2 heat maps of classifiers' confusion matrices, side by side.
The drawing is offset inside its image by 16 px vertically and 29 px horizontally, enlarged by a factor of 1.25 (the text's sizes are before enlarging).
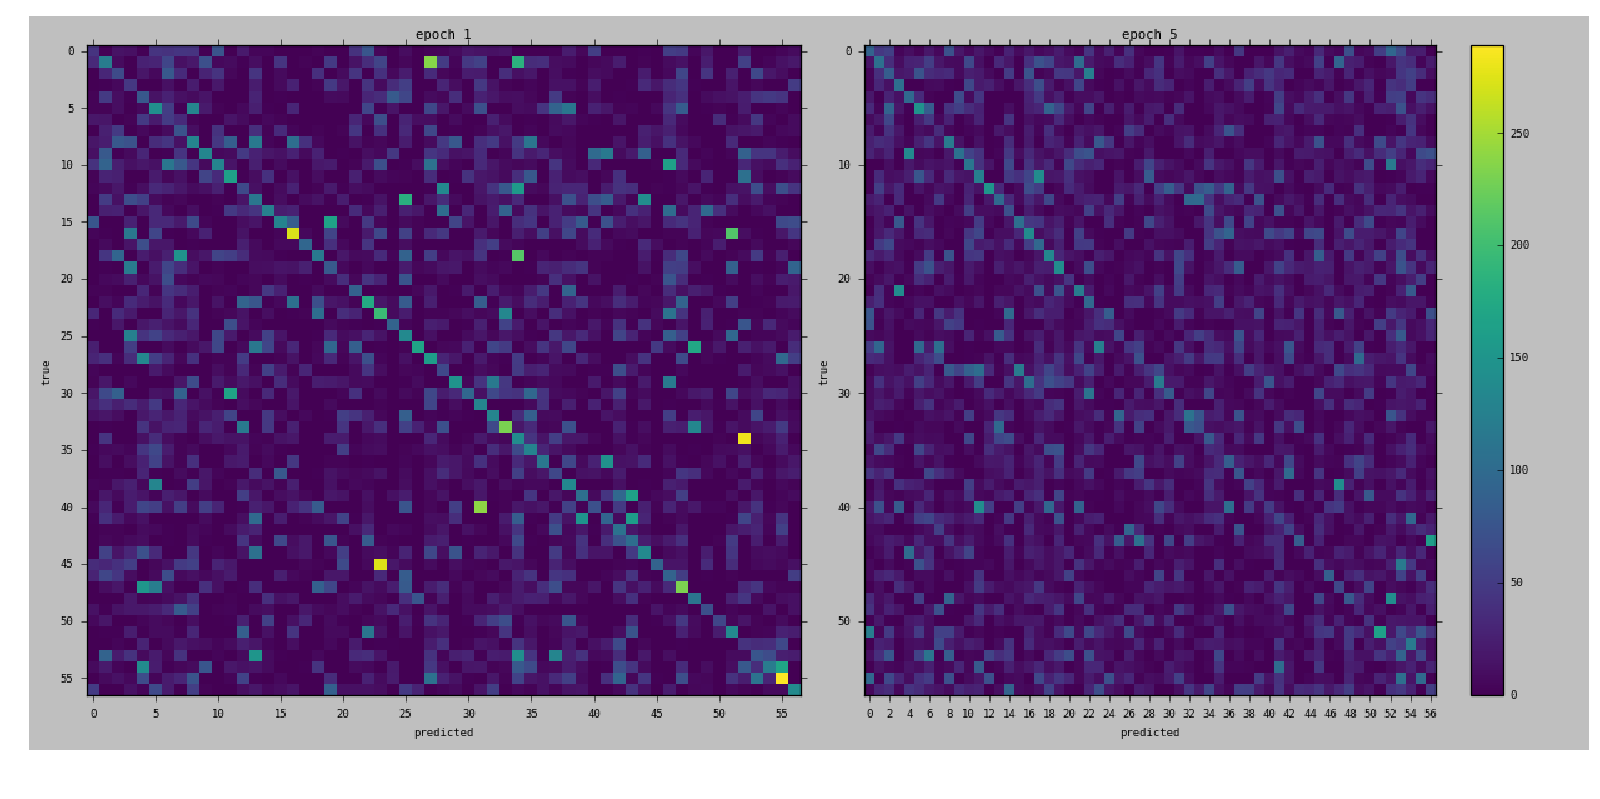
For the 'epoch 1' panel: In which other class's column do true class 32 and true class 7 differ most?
35
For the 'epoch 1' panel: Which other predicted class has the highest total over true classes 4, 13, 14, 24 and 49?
25
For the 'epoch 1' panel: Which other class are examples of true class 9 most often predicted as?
41
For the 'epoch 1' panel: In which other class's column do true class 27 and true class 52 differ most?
4
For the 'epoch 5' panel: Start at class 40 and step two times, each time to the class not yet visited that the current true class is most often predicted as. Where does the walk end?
17
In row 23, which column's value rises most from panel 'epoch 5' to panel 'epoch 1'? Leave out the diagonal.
33
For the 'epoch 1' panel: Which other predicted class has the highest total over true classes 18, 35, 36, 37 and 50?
34
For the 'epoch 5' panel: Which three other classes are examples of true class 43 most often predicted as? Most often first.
56, 27, 25
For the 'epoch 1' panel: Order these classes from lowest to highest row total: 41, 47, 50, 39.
50, 39, 41, 47
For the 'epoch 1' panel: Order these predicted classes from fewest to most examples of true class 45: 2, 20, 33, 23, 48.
48, 33, 2, 20, 23
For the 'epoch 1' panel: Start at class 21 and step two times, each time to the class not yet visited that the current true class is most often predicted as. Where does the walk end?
5
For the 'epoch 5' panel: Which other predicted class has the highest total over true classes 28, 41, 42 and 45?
54
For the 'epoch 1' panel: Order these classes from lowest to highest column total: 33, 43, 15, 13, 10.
15, 10, 43, 33, 13
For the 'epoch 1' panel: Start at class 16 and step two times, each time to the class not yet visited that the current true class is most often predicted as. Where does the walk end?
22
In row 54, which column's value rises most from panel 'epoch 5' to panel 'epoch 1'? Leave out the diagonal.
55
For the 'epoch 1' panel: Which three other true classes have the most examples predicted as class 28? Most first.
12, 14, 33
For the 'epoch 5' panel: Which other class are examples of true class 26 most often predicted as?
23
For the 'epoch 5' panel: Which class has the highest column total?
53
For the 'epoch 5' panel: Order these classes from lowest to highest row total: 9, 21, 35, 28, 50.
50, 35, 21, 9, 28
